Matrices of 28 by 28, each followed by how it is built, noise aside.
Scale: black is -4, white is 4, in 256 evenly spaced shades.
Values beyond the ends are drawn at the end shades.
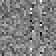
uneven columns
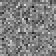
repeating rows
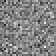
repeating rows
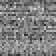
blocks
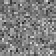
noise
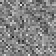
Toeplitz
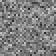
noise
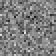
noise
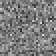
noise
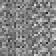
repeating rows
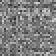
blocks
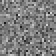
noise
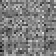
blocks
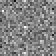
repeating rows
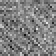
Toeplitz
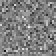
noise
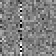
uneven columns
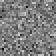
noise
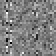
uneven columns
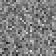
noise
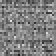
blocks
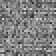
blocks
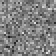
noise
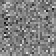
uneven columns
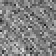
Toeplitz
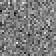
noise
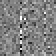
uneven columns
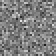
noise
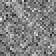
Toeplitz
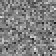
noise
